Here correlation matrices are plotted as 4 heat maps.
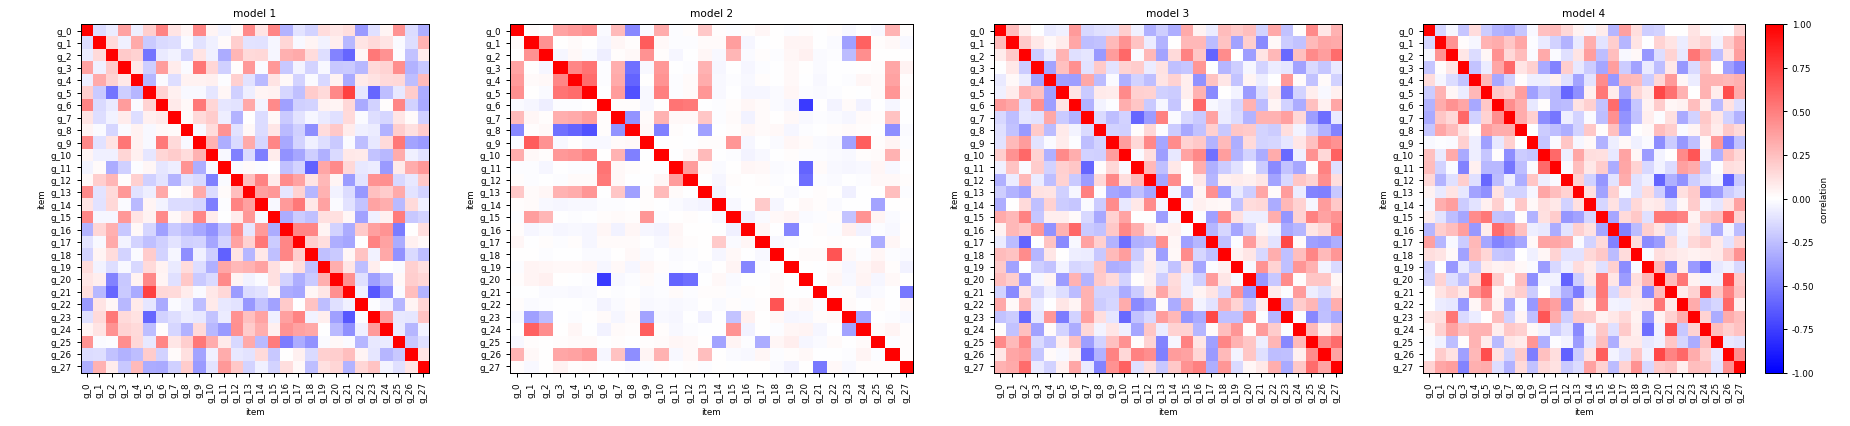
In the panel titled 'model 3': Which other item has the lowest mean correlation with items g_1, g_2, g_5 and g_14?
g_17
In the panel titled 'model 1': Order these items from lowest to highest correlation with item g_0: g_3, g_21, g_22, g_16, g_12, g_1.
g_22, g_16, g_1, g_12, g_21, g_3
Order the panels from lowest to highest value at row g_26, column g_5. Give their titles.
model 3, model 1, model 2, model 4
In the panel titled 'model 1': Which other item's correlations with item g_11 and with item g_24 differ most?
g_18
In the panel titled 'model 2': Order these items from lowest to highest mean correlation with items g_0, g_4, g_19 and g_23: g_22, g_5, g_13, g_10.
g_22, g_13, g_10, g_5
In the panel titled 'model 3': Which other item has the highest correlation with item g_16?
g_6
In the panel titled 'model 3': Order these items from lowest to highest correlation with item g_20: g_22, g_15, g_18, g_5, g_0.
g_5, g_22, g_15, g_18, g_0
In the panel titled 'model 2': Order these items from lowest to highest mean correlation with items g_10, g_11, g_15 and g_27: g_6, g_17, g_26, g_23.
g_23, g_17, g_26, g_6
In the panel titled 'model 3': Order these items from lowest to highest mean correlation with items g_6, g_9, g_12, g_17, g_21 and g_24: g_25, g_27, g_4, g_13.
g_4, g_13, g_25, g_27
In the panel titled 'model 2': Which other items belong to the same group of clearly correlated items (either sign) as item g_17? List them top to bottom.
g_14, g_25
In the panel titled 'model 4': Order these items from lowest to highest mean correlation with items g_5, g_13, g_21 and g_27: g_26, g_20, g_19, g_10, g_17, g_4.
g_19, g_17, g_10, g_4, g_20, g_26
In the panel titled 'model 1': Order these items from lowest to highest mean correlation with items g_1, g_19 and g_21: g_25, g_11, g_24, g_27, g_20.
g_24, g_25, g_27, g_11, g_20
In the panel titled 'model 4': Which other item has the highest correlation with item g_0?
g_17
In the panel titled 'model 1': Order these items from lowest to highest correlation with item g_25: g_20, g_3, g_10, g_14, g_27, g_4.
g_14, g_27, g_20, g_4, g_10, g_3
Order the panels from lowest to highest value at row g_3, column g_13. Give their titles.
model 4, model 3, model 2, model 1
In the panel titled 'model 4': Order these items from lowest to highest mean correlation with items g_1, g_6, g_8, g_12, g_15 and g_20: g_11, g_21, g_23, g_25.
g_11, g_25, g_23, g_21
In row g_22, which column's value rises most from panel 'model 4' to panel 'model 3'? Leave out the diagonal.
g_7
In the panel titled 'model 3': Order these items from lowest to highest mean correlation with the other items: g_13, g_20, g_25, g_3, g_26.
g_13, g_3, g_20, g_26, g_25
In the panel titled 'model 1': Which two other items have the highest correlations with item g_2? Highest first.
g_23, g_24
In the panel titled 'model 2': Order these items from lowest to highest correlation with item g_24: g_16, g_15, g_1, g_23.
g_23, g_16, g_15, g_1
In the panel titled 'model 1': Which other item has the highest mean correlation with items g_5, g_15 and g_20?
g_21
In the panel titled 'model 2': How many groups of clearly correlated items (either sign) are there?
7
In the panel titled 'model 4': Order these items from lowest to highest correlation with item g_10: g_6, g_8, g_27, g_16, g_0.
g_8, g_16, g_6, g_27, g_0
